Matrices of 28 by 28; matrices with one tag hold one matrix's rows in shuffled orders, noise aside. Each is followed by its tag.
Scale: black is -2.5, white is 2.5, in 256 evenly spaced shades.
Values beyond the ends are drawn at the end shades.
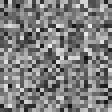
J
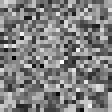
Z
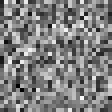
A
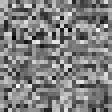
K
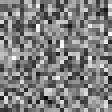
J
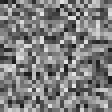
Z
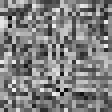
K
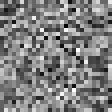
Z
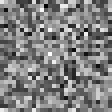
Z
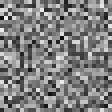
J
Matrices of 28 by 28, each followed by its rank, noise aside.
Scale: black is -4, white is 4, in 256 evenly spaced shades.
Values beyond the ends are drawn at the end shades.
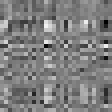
two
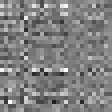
three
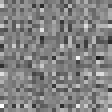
four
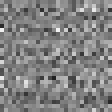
four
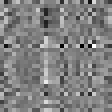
two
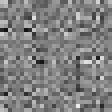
four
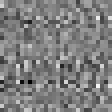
four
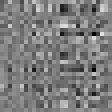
three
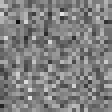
six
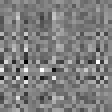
two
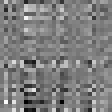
two
